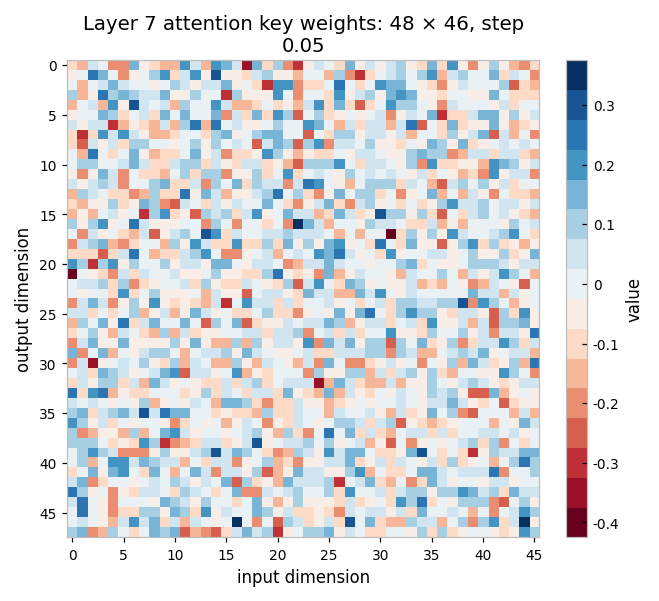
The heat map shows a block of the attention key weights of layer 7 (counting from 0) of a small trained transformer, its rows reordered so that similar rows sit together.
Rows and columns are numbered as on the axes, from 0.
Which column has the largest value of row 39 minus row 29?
34
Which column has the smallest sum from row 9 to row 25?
15
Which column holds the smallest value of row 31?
11
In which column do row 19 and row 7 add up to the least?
1
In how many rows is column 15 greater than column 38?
17
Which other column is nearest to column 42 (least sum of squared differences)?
29
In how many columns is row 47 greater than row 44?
18
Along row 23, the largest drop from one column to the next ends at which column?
6
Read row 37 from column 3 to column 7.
-0.05 -0.05 -0.15 0.1 -0.15
